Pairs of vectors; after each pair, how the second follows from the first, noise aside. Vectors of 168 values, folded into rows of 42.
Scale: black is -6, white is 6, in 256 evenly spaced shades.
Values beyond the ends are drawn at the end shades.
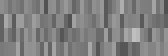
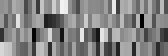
wrapped around, scaled up.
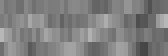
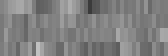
wrapped around, partly zeroed.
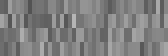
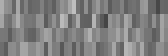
shuffled.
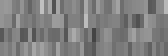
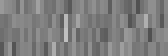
wrapped around, partly zeroed.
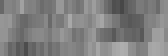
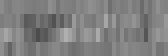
reversed, partly zeroed.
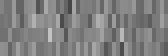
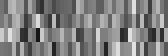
wrapped around, scaled up.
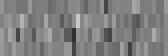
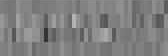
wrapped around, negated, partly zeroed.
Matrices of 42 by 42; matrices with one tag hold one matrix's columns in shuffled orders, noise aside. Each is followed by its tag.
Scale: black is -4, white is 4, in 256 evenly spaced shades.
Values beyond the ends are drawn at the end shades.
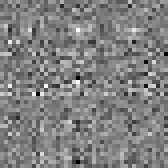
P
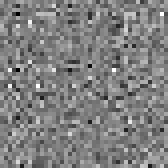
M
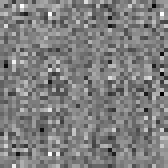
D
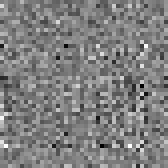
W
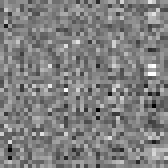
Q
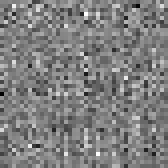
D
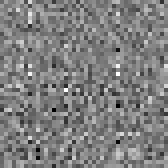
Q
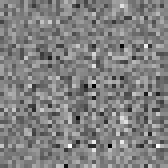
W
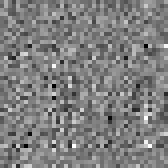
W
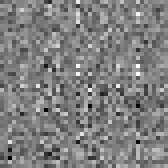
Q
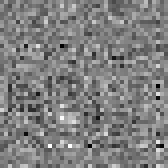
W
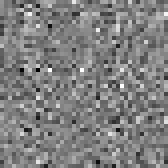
M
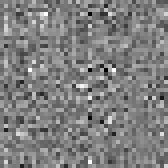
M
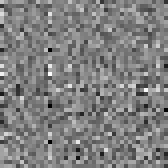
Q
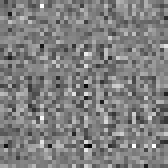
W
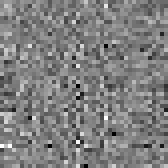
W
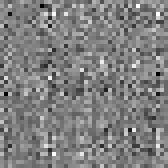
D
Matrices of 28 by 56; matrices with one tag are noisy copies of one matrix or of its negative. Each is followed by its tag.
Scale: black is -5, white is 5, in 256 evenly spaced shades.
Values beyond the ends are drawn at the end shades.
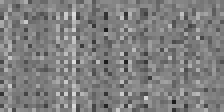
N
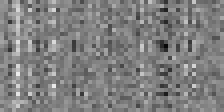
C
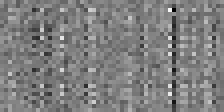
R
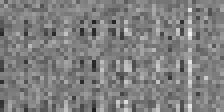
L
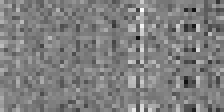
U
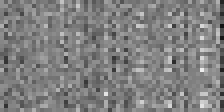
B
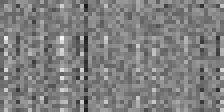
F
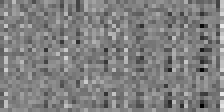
B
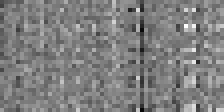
U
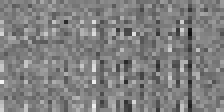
L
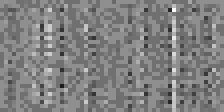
R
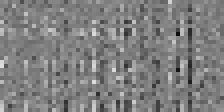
L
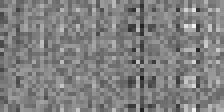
U
